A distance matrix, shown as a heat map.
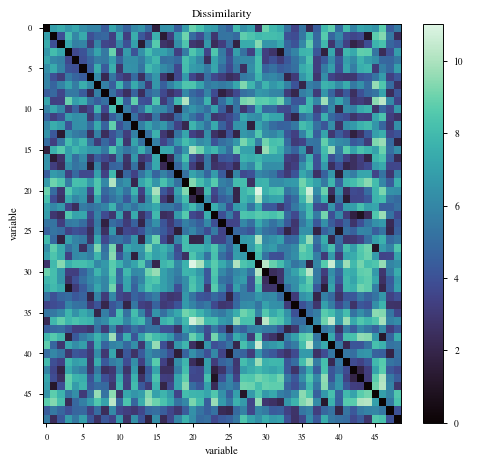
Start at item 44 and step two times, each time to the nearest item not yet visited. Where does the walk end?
16
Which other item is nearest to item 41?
21
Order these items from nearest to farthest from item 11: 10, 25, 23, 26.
23, 25, 26, 10
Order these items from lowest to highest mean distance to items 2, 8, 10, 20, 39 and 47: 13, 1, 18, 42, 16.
13, 42, 16, 18, 1
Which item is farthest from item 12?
9
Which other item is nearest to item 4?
22
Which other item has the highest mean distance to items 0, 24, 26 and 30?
29
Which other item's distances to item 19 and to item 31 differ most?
30
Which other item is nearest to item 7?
35
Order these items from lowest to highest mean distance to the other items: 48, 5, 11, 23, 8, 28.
8, 11, 48, 23, 5, 28
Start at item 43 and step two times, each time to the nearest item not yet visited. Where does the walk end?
42
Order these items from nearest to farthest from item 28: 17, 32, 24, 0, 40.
40, 32, 24, 17, 0
